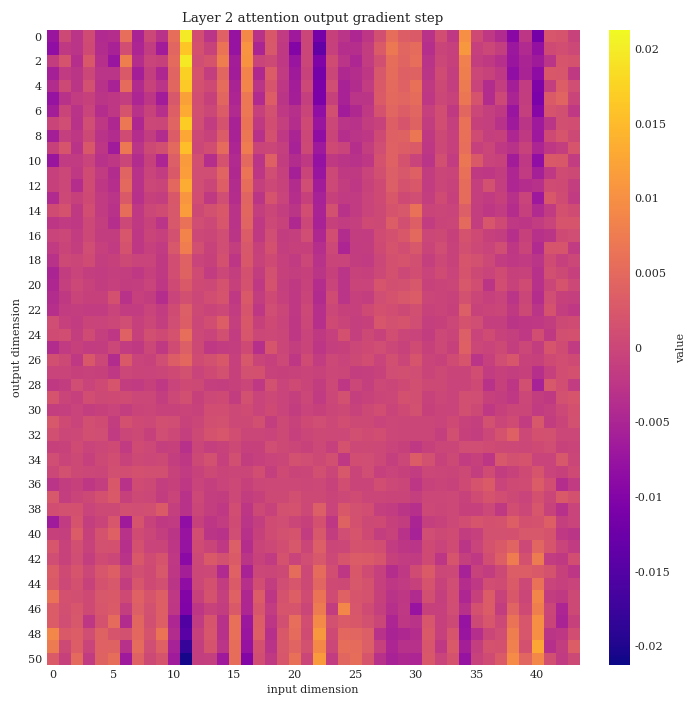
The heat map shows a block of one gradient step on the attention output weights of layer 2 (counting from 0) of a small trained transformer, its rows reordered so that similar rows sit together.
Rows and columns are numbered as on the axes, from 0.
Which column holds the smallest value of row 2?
22
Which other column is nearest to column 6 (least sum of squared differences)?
10
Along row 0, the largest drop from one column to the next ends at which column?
12
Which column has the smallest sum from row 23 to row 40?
11
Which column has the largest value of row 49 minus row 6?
40
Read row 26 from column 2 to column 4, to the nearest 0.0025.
-0.0025 0.0025 0
